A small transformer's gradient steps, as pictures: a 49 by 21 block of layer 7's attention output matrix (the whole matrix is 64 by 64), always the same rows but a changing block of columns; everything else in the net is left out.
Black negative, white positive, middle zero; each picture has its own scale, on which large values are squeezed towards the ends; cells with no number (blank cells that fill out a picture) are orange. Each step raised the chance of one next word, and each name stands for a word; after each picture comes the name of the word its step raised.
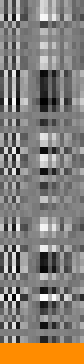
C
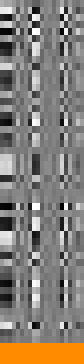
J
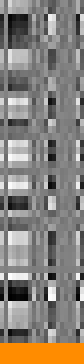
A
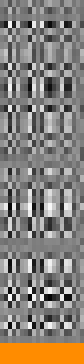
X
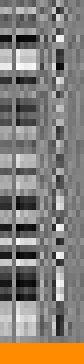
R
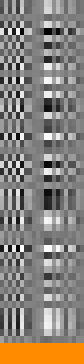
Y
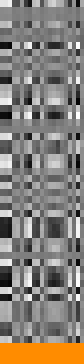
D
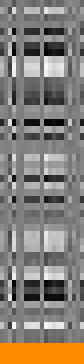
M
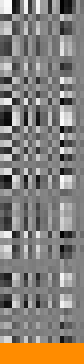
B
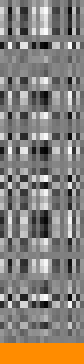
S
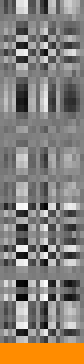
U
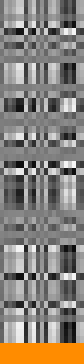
Y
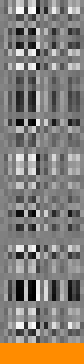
U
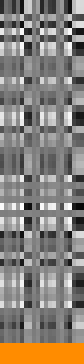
J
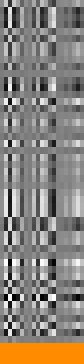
X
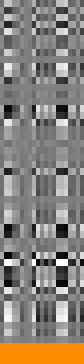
R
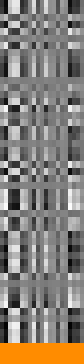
Y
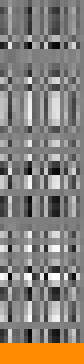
A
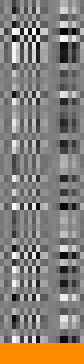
J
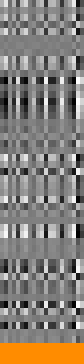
C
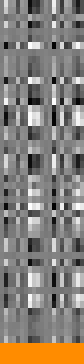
D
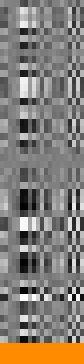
X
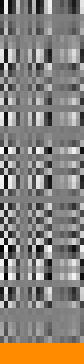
B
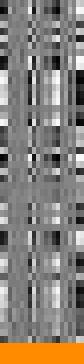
C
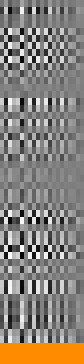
U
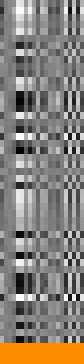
S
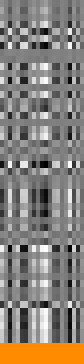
Y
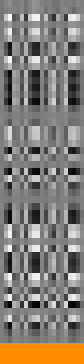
C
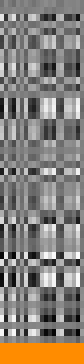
R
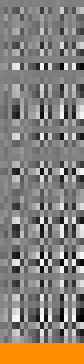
R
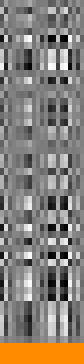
R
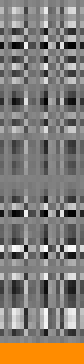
U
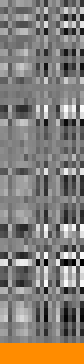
R
